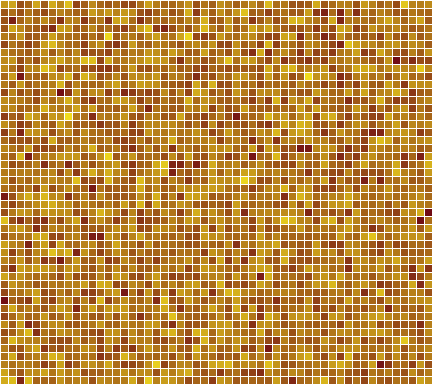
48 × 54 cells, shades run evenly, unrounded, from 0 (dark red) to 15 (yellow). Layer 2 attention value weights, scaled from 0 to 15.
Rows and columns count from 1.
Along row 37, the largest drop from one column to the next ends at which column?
16
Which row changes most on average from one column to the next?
20
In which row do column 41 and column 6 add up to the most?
9
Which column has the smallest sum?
32
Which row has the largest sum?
42
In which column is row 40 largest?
22
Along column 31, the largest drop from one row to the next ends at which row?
24
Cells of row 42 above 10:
8
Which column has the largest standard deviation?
34
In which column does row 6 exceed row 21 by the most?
44
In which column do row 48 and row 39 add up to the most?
2
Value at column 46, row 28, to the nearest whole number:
6
